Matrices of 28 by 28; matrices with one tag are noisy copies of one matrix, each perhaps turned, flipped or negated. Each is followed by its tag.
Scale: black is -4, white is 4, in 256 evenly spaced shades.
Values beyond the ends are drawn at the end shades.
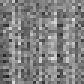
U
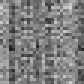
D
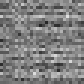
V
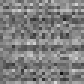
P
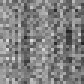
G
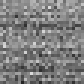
G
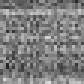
D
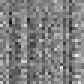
U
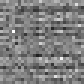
V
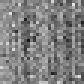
G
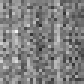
G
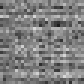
V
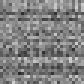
U
